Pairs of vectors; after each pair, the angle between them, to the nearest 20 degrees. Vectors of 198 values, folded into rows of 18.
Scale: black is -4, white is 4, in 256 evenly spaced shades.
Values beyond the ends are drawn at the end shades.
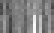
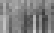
60 degrees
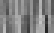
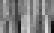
140 degrees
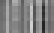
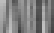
120 degrees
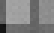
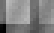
20 degrees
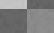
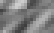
60 degrees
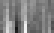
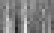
20 degrees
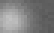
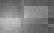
40 degrees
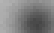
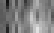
140 degrees
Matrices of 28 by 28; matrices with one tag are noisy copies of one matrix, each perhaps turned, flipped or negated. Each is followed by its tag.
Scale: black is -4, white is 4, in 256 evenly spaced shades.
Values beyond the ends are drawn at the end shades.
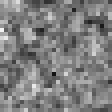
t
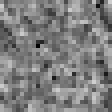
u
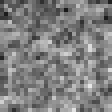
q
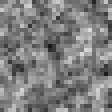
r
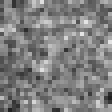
q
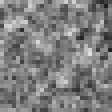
t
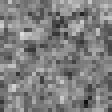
t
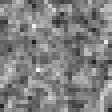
u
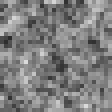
r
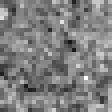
q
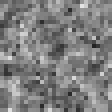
r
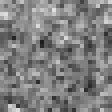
q
